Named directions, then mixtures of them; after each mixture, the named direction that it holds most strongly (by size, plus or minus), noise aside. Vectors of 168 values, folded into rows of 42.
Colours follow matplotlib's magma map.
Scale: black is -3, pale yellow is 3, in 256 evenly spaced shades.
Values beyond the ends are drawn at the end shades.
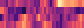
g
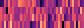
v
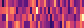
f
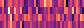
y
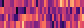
g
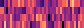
v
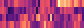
g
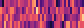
v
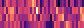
f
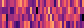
f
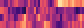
g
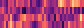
g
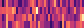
f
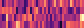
f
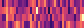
f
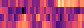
g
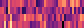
v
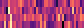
v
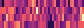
f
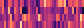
y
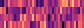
v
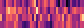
f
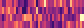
f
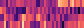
g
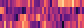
g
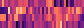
g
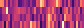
v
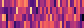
f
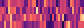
v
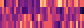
g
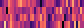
v
